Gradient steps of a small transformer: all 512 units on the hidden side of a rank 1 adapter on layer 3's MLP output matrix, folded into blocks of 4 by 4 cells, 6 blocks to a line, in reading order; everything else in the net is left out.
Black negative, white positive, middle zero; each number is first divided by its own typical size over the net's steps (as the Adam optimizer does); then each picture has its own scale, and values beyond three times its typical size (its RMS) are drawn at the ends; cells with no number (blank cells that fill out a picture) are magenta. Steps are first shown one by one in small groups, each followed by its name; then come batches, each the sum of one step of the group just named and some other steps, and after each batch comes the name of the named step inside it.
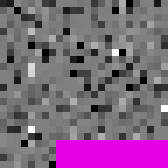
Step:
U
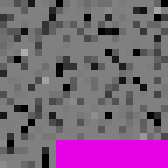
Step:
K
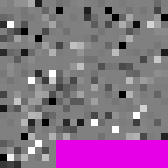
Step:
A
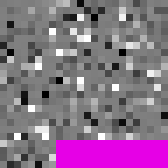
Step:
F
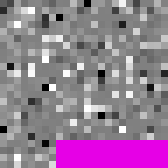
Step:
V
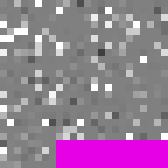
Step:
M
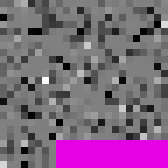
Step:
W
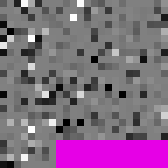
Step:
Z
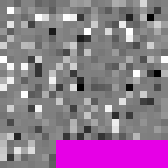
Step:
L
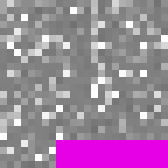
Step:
M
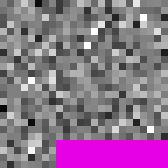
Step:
A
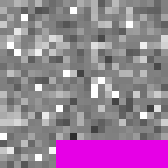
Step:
M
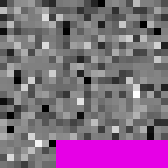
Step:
A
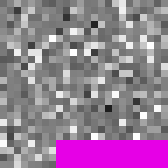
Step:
U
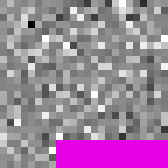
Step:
V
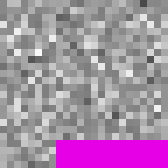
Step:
M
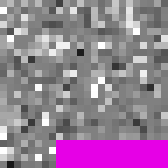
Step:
M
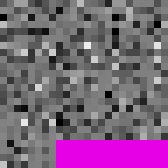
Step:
W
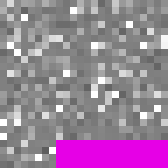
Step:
Z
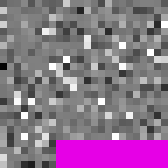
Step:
W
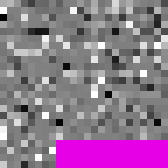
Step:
W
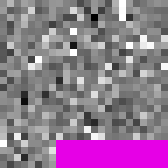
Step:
F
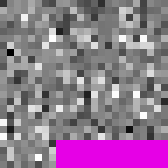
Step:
F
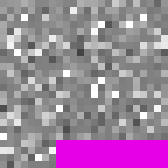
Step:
M
